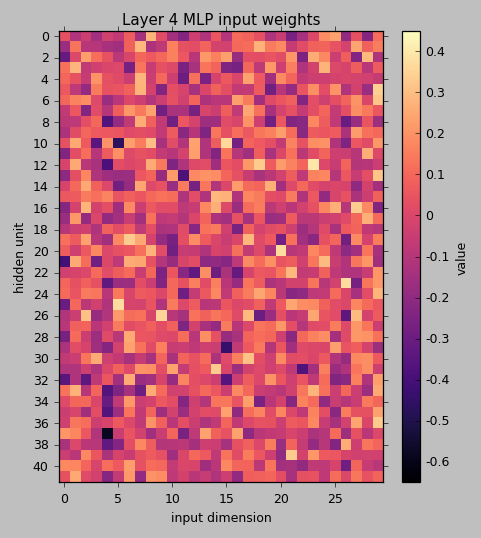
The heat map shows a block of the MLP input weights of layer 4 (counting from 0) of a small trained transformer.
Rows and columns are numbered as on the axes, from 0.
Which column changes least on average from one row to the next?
24
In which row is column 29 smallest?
16
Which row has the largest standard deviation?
10
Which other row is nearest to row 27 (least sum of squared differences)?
9
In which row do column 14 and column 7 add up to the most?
31
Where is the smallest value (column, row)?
4, 37
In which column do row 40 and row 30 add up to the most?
17
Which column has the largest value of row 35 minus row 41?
15
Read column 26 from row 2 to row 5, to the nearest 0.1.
0.1 0 0 -0.1
